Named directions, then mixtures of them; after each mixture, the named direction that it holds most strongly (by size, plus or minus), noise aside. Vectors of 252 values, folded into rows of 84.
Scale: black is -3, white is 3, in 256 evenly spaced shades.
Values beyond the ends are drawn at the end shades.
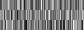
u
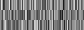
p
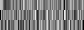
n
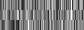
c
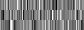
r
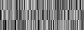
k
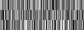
u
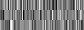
r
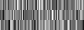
r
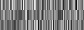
p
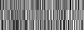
u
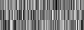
r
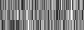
c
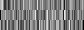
n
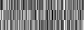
n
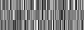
p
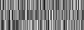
p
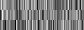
k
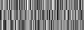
k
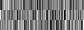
n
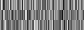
p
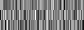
n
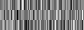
u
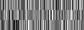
c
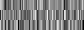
n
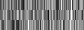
c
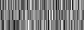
c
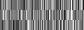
c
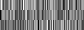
k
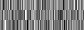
p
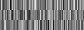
p
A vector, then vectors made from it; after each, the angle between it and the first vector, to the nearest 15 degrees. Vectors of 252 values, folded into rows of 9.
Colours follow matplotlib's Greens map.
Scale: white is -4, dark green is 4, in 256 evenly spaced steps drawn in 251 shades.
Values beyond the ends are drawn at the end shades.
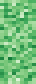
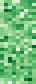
60 degrees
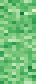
105 degrees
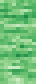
60 degrees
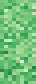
105 degrees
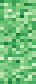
150 degrees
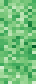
90 degrees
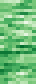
75 degrees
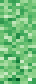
135 degrees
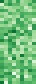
105 degrees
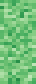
165 degrees
